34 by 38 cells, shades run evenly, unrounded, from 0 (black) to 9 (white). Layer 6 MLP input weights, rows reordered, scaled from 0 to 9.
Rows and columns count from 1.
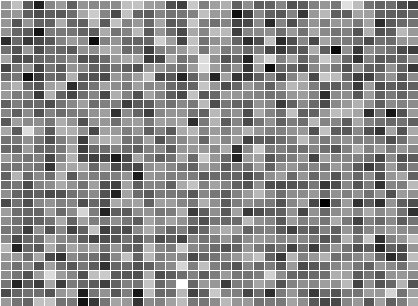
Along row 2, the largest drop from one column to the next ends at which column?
22
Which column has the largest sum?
20
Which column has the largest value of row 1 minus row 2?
32
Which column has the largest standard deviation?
17
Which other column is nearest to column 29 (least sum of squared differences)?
34
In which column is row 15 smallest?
35
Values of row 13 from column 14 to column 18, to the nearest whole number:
2 5 5 5 4
